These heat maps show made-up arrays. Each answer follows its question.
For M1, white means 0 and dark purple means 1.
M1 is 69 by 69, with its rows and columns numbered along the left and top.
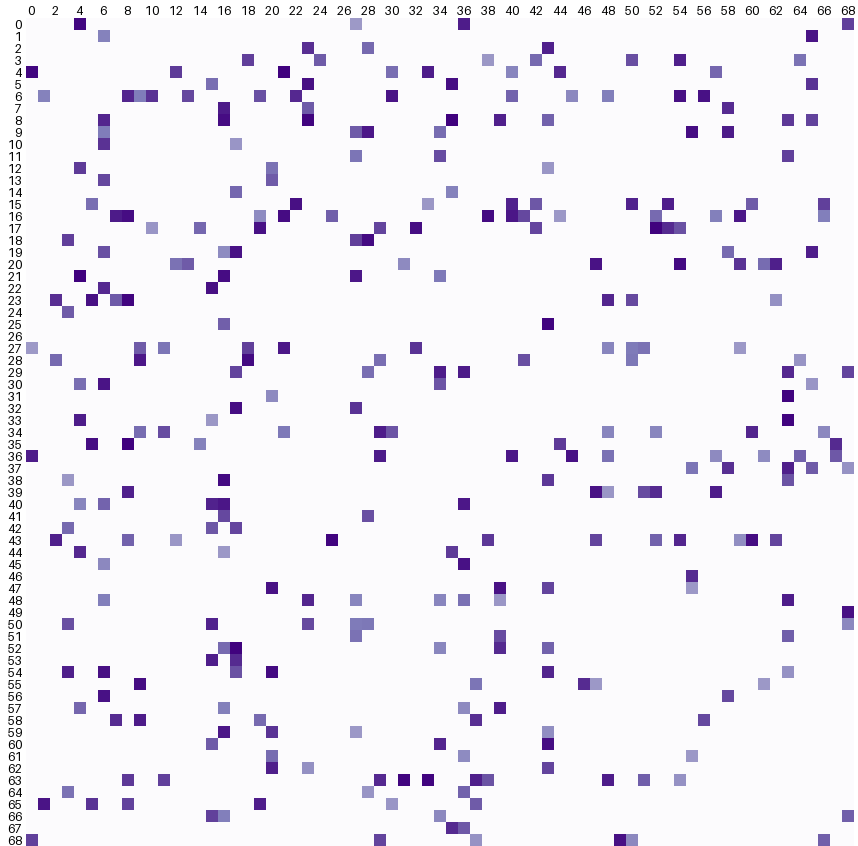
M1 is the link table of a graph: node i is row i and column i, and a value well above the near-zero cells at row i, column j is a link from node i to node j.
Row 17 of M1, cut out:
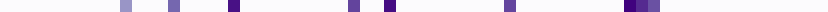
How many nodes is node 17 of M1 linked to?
9
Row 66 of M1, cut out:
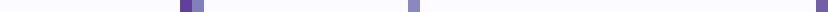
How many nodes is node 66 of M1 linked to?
4
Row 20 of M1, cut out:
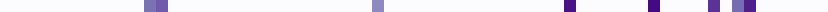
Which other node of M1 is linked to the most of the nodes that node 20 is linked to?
node 43
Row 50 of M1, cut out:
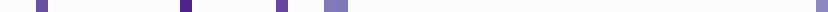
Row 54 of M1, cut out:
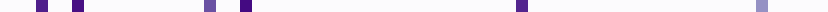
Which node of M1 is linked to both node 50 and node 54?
node 3
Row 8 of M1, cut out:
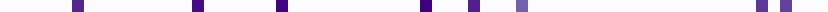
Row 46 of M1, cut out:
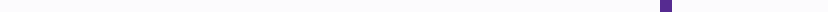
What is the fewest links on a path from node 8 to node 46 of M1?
4
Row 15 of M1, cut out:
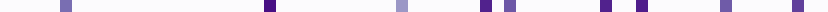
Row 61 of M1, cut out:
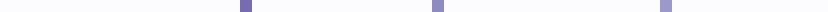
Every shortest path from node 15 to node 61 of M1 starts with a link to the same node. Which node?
node 40
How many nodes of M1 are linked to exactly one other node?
3
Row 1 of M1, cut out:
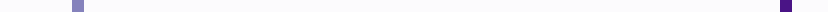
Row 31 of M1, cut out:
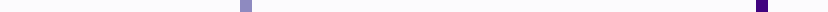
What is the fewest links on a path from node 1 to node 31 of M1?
4
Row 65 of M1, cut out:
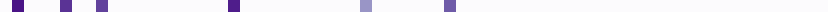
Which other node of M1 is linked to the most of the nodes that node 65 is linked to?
node 6
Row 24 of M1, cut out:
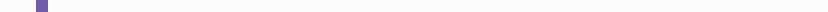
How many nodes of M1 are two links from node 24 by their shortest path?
6
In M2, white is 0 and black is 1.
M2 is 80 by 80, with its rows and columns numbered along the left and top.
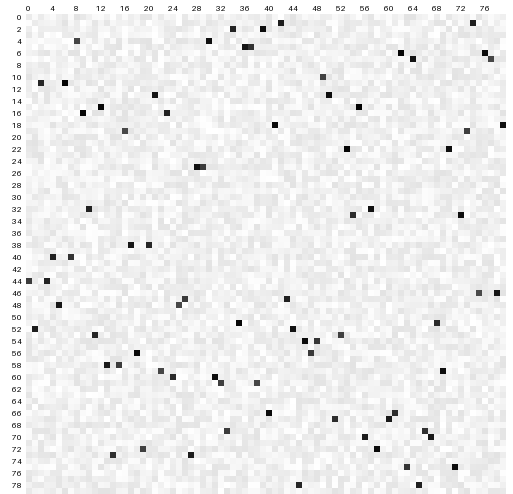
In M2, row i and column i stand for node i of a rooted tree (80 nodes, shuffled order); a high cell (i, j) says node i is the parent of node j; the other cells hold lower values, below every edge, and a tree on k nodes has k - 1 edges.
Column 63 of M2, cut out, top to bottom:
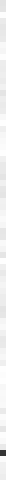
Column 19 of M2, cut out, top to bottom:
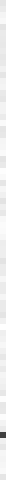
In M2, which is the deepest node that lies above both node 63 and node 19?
33
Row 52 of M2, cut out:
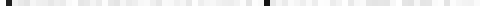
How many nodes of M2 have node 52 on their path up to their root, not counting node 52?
6
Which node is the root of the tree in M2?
59
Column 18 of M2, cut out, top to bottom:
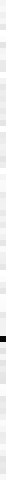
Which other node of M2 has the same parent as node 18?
47
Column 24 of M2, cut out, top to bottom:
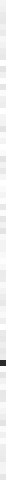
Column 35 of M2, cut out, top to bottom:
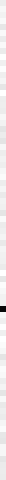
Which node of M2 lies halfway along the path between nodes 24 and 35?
67
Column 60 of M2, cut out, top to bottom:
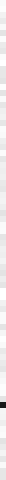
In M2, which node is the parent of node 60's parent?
70
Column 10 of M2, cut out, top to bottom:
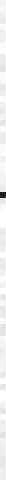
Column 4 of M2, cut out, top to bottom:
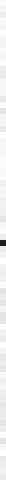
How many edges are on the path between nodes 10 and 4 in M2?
5
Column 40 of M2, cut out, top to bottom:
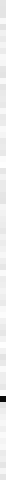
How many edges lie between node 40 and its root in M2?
3
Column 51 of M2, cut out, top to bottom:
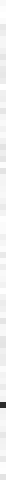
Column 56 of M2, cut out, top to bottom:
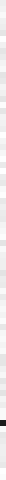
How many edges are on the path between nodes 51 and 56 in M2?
3
